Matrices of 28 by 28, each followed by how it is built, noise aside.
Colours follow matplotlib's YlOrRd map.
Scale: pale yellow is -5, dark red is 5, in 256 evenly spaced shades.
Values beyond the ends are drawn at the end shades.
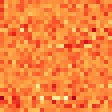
uneven rows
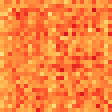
blocks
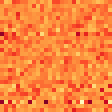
uneven rows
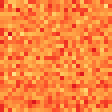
blocks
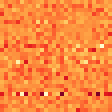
uneven rows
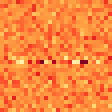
uneven rows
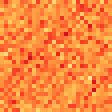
Hankel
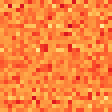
uneven rows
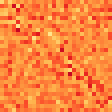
banded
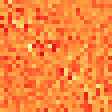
block diagonal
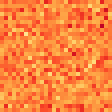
blocks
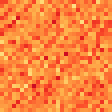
Hankel
